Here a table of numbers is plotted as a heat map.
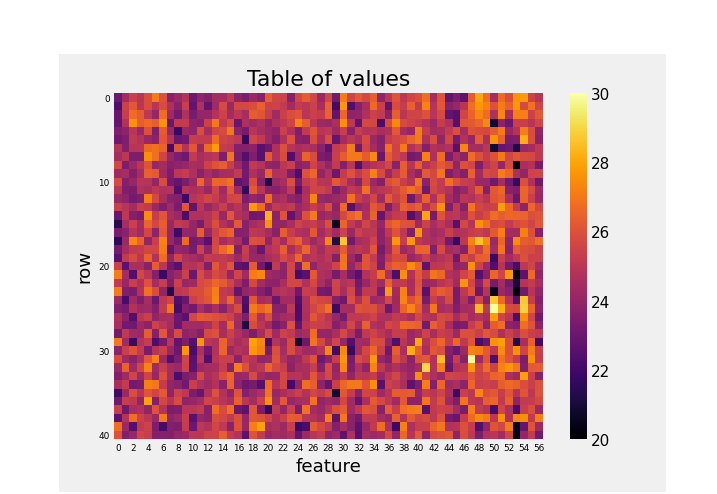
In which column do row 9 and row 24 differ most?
54
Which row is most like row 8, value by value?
40
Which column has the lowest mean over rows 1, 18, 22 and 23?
7
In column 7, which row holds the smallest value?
23
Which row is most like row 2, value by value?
38
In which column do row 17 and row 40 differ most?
53
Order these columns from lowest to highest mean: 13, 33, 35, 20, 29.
29, 35, 20, 33, 13
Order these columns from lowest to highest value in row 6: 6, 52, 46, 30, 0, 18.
52, 18, 0, 30, 6, 46
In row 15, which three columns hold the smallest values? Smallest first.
29, 0, 45
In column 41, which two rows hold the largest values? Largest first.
32, 14
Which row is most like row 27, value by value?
11
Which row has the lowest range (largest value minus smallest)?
28
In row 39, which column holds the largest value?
19
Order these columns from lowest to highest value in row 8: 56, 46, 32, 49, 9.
32, 56, 9, 49, 46
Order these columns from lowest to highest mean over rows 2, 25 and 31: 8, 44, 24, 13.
8, 44, 24, 13
